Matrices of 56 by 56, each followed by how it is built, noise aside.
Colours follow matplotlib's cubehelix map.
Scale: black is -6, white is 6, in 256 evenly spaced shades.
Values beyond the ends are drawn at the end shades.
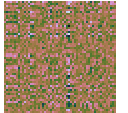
low rank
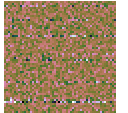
uneven rows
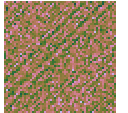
Hankel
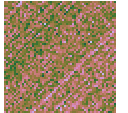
Hankel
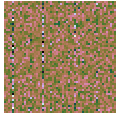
uneven columns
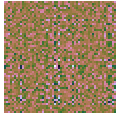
low rank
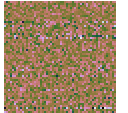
uneven rows
